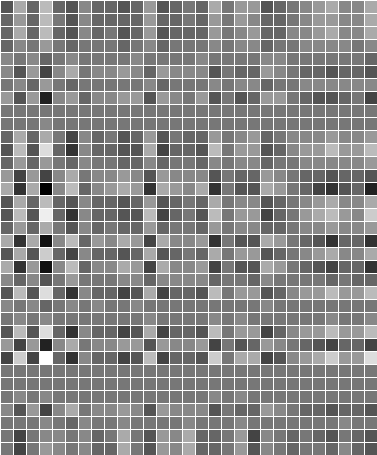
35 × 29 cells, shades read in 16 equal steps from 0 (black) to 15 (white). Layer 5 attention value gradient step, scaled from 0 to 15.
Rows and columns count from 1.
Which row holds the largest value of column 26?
28
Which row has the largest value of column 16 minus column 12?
15
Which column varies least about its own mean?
18
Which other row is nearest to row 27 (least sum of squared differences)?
8
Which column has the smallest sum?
6
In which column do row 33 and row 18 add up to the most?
4
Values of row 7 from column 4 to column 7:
9 7 6 7
